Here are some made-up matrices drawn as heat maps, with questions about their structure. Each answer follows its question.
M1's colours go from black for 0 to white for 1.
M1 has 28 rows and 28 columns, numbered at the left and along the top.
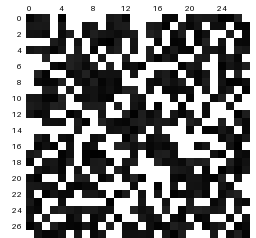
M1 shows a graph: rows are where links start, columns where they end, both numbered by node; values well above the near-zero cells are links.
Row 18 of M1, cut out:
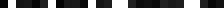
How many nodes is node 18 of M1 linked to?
7
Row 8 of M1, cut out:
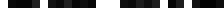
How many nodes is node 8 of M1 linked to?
7
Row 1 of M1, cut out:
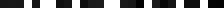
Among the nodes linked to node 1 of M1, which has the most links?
node 14
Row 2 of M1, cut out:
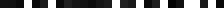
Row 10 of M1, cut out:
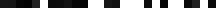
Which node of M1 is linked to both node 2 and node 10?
node 17
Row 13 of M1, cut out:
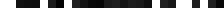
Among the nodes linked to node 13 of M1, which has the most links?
node 23
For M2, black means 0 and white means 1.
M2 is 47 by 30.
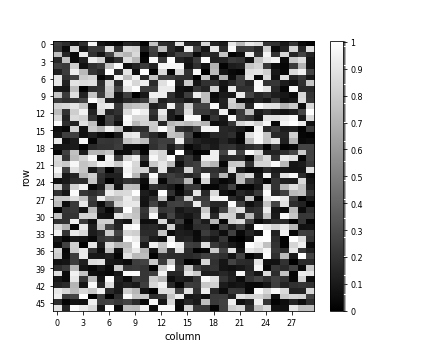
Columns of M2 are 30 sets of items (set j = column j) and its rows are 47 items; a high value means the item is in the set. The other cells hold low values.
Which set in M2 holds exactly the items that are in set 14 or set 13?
23
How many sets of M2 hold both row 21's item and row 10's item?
5
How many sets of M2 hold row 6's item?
12
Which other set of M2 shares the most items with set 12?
2
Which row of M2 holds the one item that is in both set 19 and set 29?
12
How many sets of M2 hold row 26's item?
11
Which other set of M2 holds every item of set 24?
8
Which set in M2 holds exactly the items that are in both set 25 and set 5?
1
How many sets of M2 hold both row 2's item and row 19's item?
1
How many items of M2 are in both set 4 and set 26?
7
